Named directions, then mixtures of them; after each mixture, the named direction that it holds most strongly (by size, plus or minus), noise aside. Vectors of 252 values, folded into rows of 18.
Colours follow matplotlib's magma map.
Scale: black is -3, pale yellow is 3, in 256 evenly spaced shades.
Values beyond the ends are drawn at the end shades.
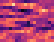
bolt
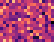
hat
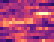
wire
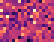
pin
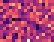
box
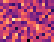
box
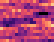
wire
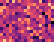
hat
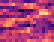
bolt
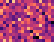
hat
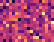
hat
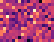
pin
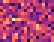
box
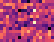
pin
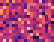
hat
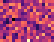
box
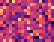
hat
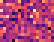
pin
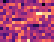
box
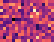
box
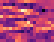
bolt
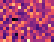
box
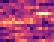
wire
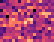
pin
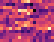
bolt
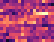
wire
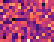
box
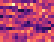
bolt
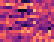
bolt
